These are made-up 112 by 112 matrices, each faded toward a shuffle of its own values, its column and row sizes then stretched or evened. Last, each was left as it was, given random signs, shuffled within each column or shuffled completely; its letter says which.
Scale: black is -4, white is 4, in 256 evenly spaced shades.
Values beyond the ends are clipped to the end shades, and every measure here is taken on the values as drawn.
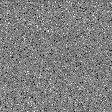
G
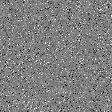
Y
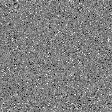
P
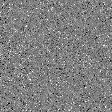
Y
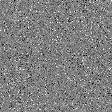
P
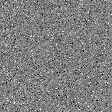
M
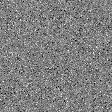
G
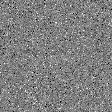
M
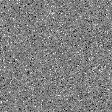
Y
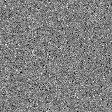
M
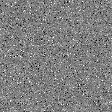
Y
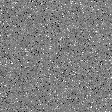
G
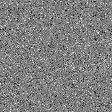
Y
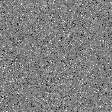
M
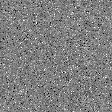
M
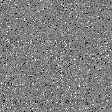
P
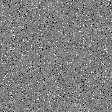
M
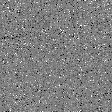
P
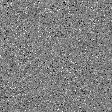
M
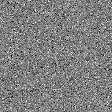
M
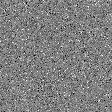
G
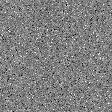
G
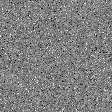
G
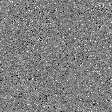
M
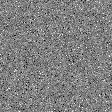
G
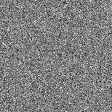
M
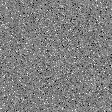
G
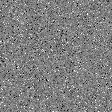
G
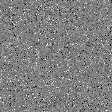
Y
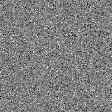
P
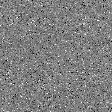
Y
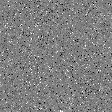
M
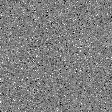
M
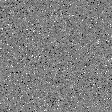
G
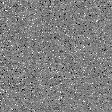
P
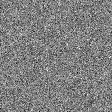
G
